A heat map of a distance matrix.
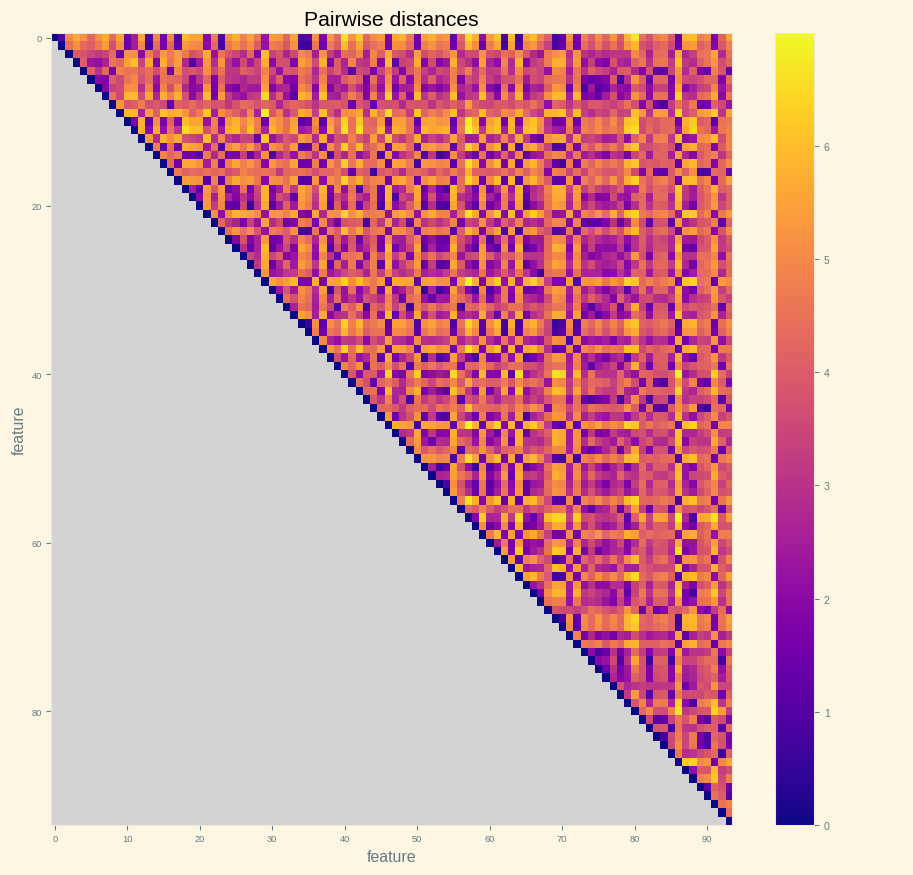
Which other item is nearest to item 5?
78
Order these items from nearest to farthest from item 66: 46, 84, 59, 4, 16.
4, 84, 16, 59, 46
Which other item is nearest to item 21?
17
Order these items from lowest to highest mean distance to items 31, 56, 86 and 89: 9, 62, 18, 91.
62, 91, 18, 9
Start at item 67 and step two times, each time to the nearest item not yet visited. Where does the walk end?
12
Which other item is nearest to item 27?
20
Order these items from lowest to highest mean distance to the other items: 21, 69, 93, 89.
89, 93, 69, 21
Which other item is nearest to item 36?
71
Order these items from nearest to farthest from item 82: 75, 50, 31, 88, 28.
75, 28, 88, 31, 50
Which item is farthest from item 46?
57
